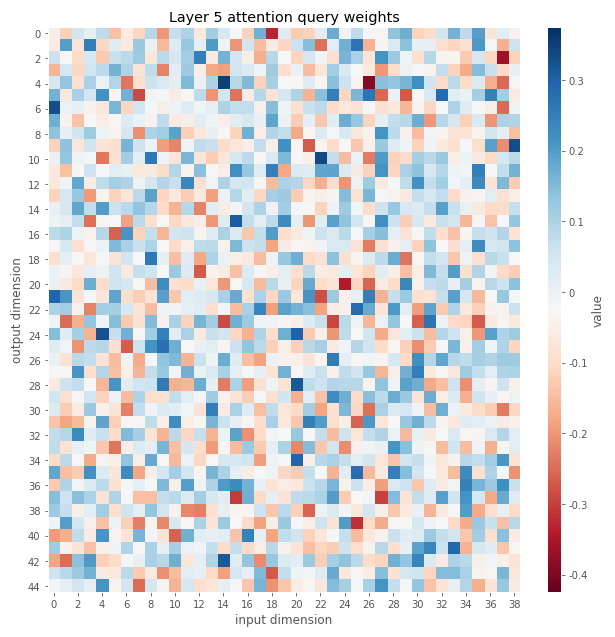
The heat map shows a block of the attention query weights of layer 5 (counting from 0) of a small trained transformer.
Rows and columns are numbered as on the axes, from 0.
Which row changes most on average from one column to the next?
5
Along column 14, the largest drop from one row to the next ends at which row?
43
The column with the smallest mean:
7
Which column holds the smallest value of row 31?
25
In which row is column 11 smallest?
38
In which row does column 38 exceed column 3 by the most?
15
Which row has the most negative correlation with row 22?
11
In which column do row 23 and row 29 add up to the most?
31
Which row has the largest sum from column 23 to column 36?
26
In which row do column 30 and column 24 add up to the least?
20
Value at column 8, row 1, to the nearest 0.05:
0
